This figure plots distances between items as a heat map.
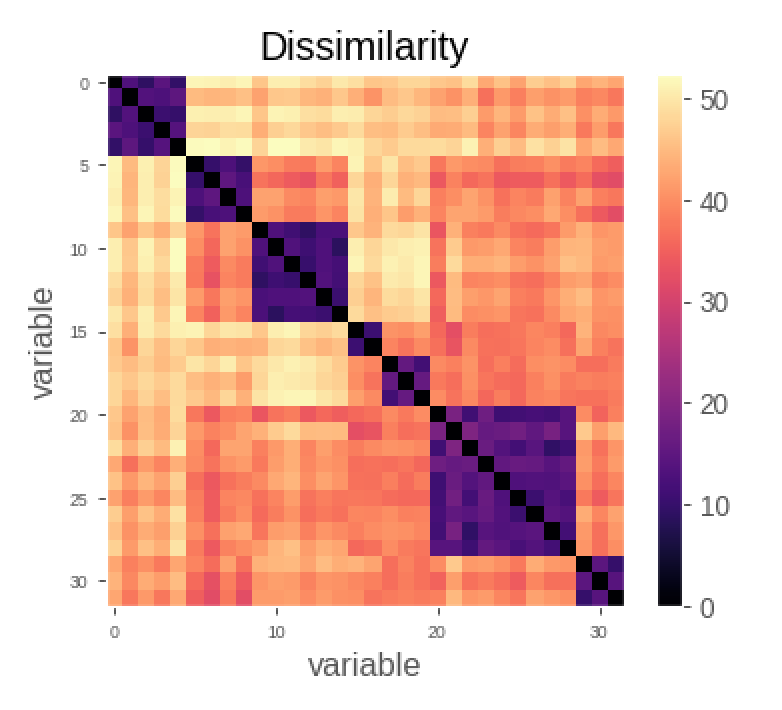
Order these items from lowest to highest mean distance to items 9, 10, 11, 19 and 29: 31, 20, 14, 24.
14, 31, 20, 24
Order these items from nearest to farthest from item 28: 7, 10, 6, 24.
24, 6, 7, 10
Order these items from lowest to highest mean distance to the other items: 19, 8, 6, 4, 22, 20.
20, 22, 6, 8, 19, 4
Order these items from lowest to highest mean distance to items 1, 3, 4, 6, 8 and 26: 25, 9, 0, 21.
0, 25, 21, 9
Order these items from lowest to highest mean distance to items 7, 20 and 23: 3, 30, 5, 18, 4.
5, 30, 18, 3, 4
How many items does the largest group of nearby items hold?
9
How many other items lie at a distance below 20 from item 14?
5
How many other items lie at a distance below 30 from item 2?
4
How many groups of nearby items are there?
7
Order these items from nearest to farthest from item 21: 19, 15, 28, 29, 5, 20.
28, 20, 15, 19, 5, 29
